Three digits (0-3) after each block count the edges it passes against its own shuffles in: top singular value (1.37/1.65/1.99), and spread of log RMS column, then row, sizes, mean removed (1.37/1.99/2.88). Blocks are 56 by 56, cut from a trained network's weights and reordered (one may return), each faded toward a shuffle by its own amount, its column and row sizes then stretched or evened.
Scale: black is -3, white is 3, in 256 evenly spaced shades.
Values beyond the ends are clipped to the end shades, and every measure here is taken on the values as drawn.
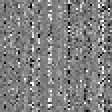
1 3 0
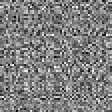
3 0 2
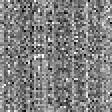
2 1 0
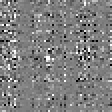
1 3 3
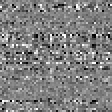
2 1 3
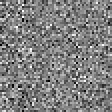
2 1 0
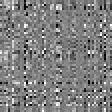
3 3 2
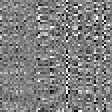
3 3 1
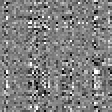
3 3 2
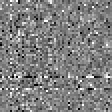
2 2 1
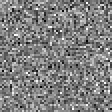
1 0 0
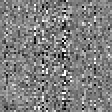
0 3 0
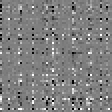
1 3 3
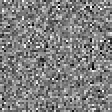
0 1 1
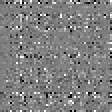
0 2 3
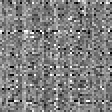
2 1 2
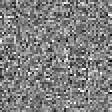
2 1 1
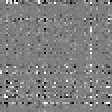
2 2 3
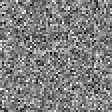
1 0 0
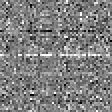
2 1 1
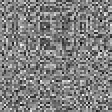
3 1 1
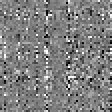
1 3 2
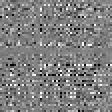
3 2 3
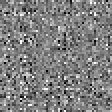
0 2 2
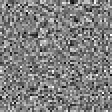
2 0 1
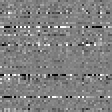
3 1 3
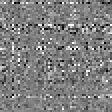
2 2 3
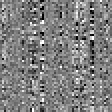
3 3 0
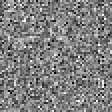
2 1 0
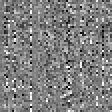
1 3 1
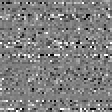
0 0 3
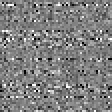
2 1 3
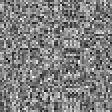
3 0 0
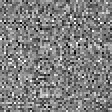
2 0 1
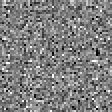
0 2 0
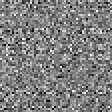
2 0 2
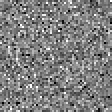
0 0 0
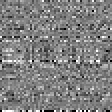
3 0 3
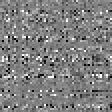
1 2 3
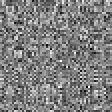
3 1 1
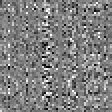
2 3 1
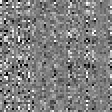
2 3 1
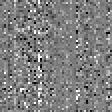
1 3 1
